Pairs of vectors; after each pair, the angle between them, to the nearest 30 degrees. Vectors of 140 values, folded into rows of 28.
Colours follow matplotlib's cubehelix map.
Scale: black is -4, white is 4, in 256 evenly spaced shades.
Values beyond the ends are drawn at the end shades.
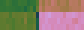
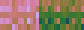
150 degrees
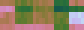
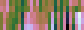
60 degrees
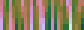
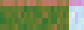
90 degrees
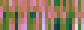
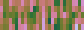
30 degrees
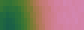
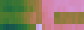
30 degrees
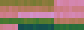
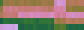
30 degrees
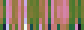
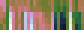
90 degrees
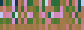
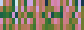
150 degrees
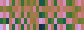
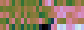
60 degrees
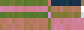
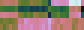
120 degrees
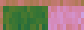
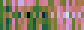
60 degrees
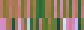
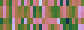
120 degrees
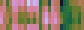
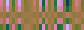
90 degrees
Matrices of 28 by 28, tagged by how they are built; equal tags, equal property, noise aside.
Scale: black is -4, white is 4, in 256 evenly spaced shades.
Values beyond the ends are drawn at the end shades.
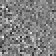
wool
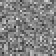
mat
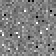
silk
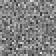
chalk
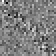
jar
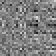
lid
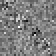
jar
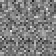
chalk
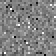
silk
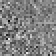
wool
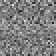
chalk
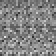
chalk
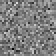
mat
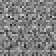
chalk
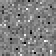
silk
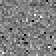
silk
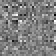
lid
